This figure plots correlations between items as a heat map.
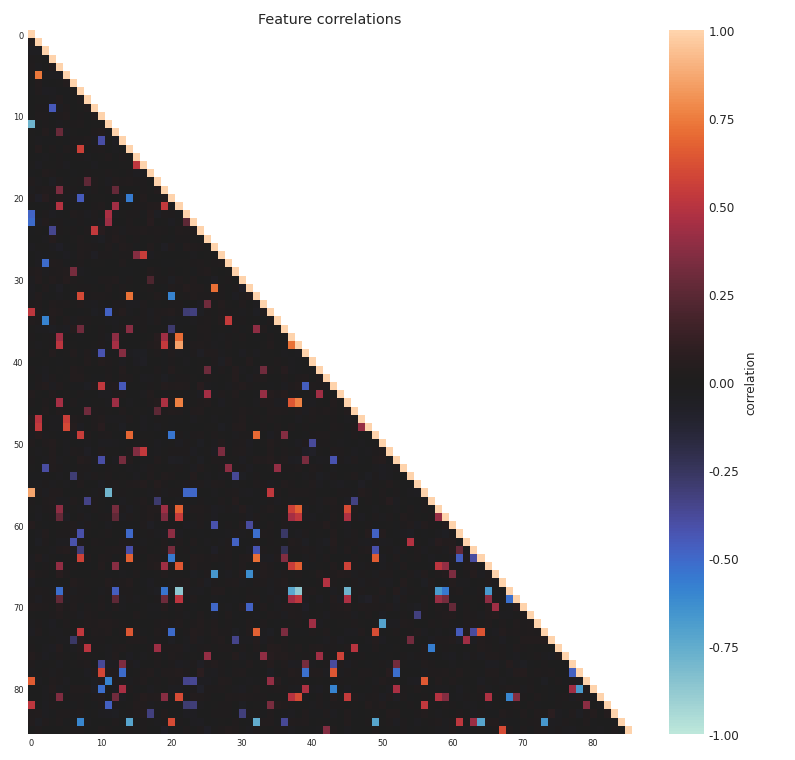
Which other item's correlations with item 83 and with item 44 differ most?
76
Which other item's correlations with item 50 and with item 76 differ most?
72
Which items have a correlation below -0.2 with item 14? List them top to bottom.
20, 61, 63, 84
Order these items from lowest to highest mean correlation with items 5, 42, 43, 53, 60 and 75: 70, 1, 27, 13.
13, 27, 70, 1
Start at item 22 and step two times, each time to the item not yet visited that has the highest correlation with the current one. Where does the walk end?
23
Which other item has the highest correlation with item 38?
21
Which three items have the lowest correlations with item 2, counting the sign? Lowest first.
35, 28, 53
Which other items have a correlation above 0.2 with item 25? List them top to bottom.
33, 41, 44, 76
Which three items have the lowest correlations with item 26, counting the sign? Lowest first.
66, 70, 60
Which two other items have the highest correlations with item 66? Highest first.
70, 60
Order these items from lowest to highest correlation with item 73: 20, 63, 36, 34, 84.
84, 20, 63, 34, 36
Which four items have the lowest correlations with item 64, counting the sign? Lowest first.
84, 20, 61, 63
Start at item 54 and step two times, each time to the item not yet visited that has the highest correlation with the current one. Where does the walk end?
74
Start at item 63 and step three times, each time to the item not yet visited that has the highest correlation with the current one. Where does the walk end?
61
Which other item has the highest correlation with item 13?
80
